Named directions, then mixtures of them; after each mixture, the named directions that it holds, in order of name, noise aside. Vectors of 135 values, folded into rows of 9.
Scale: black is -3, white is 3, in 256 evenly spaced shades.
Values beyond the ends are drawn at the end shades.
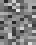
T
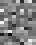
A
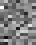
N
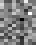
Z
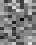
A, T, Z.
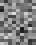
A, N, Z.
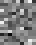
A.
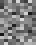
A, N, Z.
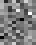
T, Z.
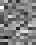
N.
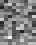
N, T, Z.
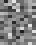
T.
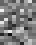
A.
